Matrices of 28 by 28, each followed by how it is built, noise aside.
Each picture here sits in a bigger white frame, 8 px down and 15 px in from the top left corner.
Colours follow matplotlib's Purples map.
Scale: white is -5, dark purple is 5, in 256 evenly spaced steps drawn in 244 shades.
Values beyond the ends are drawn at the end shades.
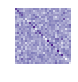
diagonal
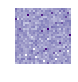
sparse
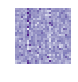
uneven columns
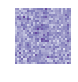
blocks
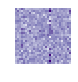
uneven columns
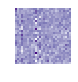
uneven columns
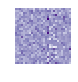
uneven columns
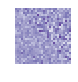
upper triangular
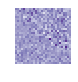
upper triangular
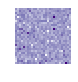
sparse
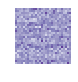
blocks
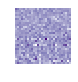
uneven rows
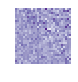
upper triangular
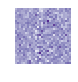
uneven columns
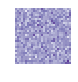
noise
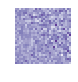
upper triangular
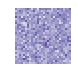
noise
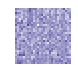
blocks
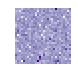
sparse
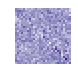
diagonal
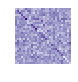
diagonal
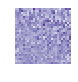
upper triangular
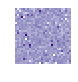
sparse
